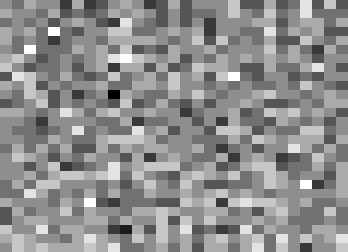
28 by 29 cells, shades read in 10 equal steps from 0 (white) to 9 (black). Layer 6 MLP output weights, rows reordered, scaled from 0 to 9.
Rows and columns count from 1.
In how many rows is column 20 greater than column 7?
10
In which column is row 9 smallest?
20
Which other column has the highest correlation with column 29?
22
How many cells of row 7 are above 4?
6
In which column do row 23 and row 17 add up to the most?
19
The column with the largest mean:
18
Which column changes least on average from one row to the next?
16
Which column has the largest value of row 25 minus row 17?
25
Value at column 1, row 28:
4
